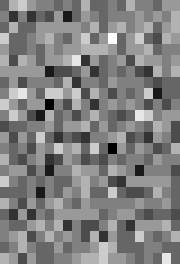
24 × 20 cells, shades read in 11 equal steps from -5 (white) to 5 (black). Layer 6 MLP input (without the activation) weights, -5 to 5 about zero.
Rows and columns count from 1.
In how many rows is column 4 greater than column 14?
7
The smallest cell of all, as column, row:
13, 4
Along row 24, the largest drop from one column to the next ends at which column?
19
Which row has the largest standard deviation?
9
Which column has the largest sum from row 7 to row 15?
6
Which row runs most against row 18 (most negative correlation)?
14
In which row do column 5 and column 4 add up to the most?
11
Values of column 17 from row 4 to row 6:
1 -2 -1
